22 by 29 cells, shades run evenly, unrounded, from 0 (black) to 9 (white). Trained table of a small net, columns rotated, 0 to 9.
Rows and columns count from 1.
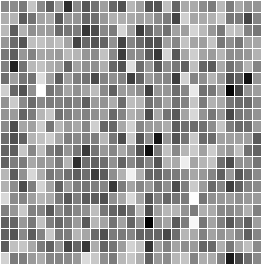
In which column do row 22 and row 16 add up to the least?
26
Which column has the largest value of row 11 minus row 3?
11
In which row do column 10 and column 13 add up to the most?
22
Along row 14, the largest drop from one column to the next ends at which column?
9
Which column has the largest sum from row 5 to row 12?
5
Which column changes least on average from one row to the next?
29
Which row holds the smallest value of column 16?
3
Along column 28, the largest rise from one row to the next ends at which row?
8
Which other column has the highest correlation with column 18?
14
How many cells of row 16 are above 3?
25
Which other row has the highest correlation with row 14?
4
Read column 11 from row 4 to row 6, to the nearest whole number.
3 5 5
